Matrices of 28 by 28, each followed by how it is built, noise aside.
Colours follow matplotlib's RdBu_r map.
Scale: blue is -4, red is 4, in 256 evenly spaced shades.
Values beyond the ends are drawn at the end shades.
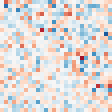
upper triangular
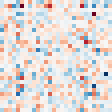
low rank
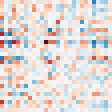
low rank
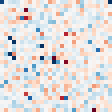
sparse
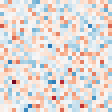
Toeplitz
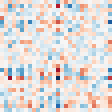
low rank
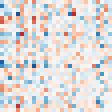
low rank
